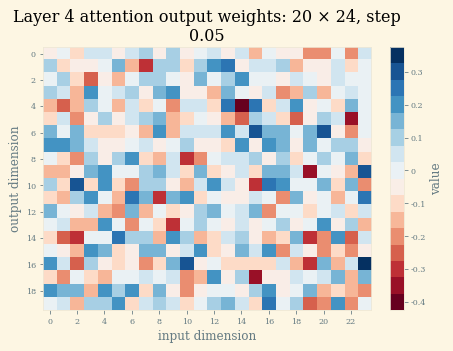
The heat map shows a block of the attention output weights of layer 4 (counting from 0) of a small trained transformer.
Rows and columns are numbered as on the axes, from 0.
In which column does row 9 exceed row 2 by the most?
3
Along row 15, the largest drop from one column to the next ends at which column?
17
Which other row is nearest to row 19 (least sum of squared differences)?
0
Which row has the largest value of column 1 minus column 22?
5
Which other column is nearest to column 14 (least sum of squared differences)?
21
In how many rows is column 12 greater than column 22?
12
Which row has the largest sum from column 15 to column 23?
6
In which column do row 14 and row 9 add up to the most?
23
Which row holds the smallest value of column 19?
9
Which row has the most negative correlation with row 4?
7
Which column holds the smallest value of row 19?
19
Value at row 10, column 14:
-0.05
